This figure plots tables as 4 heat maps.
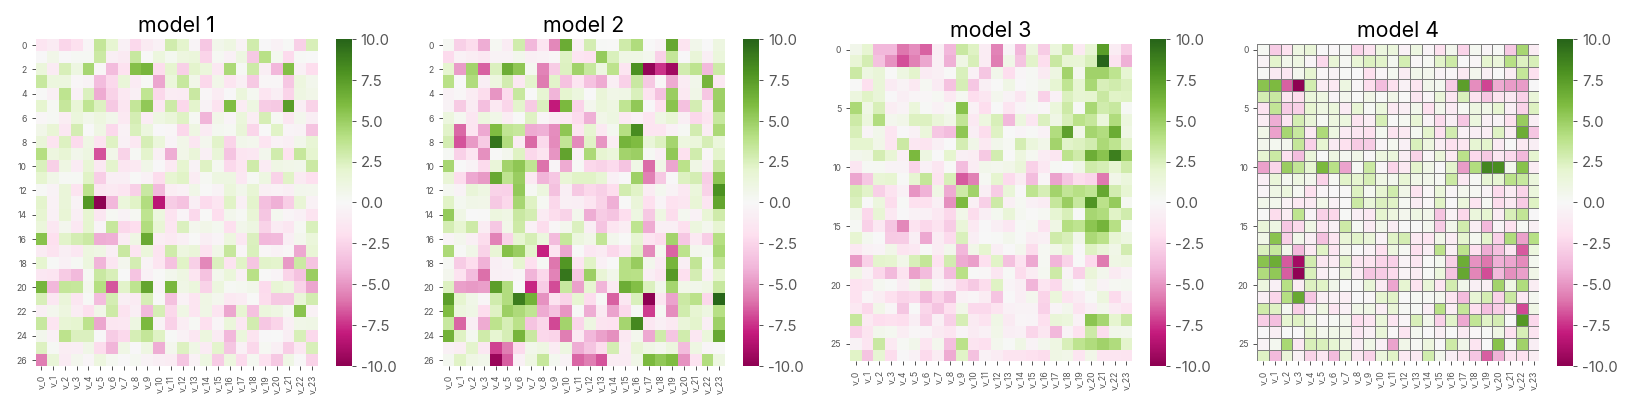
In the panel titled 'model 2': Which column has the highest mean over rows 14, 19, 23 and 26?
v_16
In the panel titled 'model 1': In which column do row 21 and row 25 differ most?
v_6
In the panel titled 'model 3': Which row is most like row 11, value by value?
18
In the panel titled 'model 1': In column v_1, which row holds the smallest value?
20
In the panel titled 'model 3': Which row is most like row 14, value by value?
3
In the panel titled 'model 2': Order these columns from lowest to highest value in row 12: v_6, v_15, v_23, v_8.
v_8, v_15, v_6, v_23
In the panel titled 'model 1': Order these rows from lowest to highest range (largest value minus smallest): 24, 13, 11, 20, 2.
11, 24, 2, 20, 13
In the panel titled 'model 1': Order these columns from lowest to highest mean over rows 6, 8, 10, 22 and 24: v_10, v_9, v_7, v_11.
v_7, v_11, v_9, v_10
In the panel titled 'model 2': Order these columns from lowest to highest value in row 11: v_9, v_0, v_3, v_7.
v_3, v_9, v_7, v_0
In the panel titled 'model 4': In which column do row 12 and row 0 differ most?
v_22
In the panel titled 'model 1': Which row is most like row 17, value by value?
0
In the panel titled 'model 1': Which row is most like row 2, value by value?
5
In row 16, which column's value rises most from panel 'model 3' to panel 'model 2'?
v_6
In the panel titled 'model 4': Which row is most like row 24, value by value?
2
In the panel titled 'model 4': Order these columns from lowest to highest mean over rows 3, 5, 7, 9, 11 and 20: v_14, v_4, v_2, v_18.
v_18, v_2, v_14, v_4
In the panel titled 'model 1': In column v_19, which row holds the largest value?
1
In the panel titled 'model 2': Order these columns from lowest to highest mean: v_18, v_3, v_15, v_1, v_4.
v_3, v_1, v_18, v_4, v_15
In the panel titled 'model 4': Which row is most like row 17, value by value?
22
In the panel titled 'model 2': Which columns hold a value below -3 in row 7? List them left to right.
v_1, v_3, v_7, v_8, v_9
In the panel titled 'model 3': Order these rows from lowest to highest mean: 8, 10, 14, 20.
20, 10, 14, 8
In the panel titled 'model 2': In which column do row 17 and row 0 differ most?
v_19
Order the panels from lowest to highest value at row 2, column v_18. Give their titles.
model 2, model 4, model 1, model 3
